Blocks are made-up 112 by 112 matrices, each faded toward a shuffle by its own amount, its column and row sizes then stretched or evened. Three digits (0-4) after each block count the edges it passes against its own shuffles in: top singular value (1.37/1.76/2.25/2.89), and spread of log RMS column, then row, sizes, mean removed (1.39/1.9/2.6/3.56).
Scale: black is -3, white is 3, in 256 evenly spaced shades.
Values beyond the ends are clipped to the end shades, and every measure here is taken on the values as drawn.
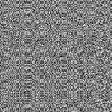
4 2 0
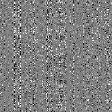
3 4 0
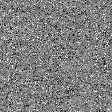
1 1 1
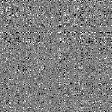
2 3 3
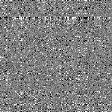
3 2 3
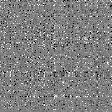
3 2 3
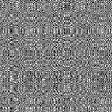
4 3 2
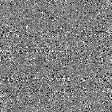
1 2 3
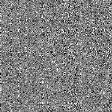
1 3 2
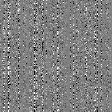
3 4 0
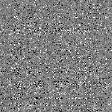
0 2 3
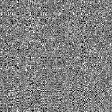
3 3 2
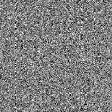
2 2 0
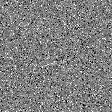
1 0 0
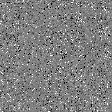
1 2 0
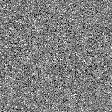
1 0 0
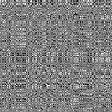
4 2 3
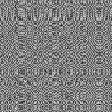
4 0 3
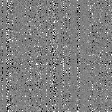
1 4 2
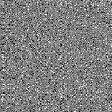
3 1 0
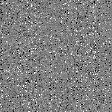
1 3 1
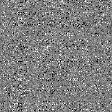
2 2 3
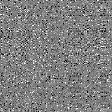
3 1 2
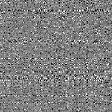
3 2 3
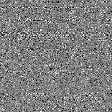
2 0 2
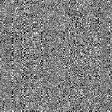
3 3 1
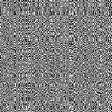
4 4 2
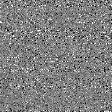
1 1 3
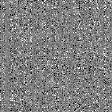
0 4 2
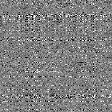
3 2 4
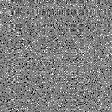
3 0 0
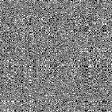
3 2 3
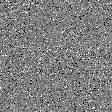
0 0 0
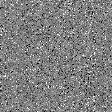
0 2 0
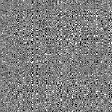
3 4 3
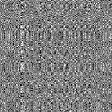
4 3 1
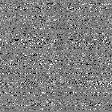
0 1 4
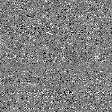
1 1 3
